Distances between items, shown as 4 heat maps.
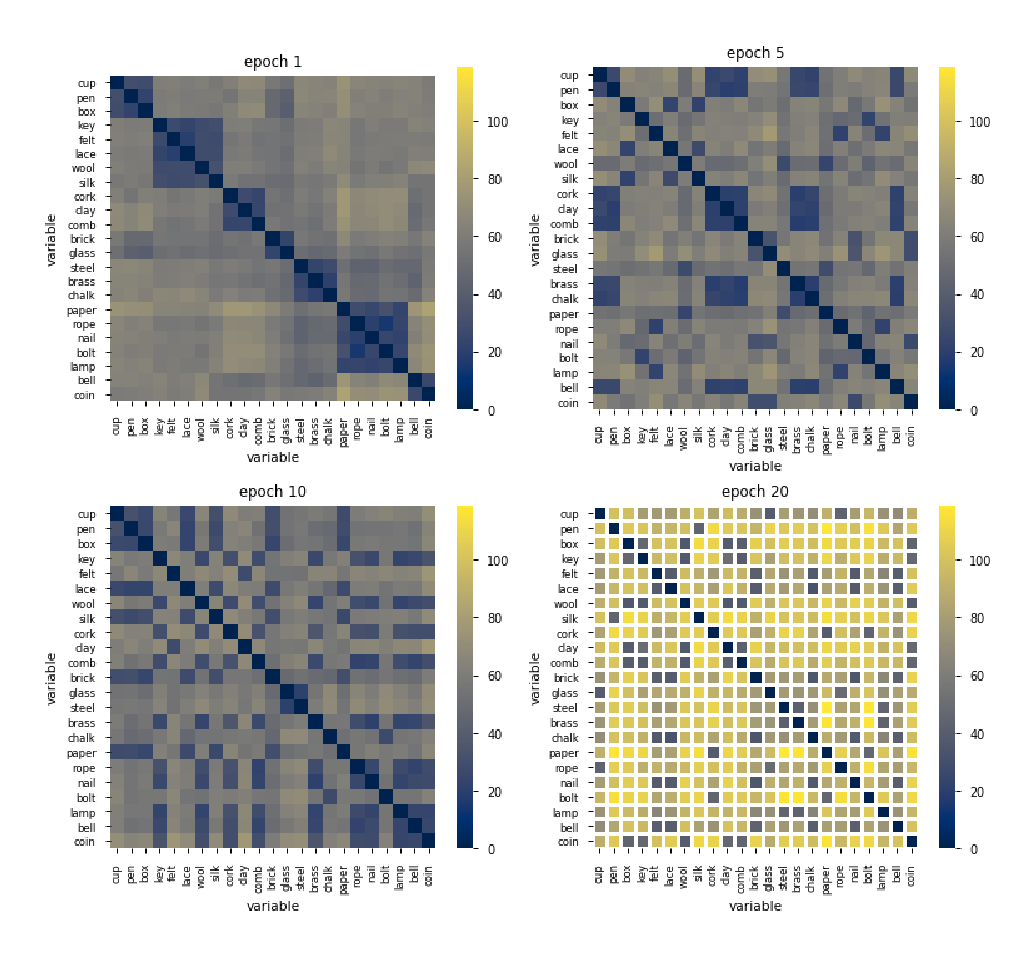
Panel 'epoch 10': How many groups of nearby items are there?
5
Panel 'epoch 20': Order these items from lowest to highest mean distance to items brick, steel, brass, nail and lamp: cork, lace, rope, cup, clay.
lace, cup, rope, cork, clay
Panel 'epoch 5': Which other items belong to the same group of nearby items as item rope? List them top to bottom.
felt, lamp
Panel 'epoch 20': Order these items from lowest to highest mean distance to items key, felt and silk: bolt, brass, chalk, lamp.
chalk, lamp, brass, bolt
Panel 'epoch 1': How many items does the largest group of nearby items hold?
5
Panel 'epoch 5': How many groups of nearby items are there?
6
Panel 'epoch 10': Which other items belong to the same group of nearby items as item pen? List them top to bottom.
cup, box, lace, silk, brick, paper
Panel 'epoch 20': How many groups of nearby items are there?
6
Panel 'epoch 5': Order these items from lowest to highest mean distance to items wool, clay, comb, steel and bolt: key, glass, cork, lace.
cork, key, lace, glass
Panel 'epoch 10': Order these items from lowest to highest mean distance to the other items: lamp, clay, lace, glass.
lamp, lace, glass, clay
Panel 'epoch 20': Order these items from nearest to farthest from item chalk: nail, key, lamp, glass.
nail, lamp, glass, key
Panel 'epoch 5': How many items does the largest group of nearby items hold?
8
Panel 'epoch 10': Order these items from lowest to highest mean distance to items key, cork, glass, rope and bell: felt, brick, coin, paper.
coin, brick, paper, felt
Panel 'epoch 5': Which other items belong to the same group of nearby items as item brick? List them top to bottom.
glass, nail, coin
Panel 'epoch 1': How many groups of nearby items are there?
7
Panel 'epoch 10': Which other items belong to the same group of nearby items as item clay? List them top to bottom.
felt
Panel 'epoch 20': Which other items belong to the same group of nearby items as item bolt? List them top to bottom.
cork, paper
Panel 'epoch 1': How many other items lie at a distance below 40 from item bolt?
4
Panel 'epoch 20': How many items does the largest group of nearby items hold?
6
